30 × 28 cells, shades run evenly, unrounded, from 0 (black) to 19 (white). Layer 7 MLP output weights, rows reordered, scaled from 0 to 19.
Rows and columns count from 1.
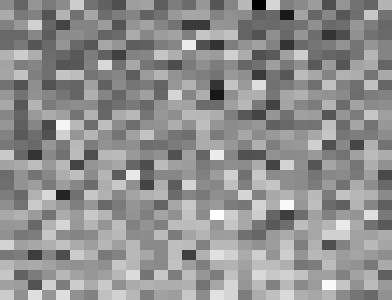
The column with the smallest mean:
2
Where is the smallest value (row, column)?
1, 19
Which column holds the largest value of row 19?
14
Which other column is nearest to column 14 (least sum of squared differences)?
9
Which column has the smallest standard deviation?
22
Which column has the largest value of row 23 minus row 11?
25
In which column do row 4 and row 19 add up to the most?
17
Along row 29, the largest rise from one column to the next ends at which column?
4
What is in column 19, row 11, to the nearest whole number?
9
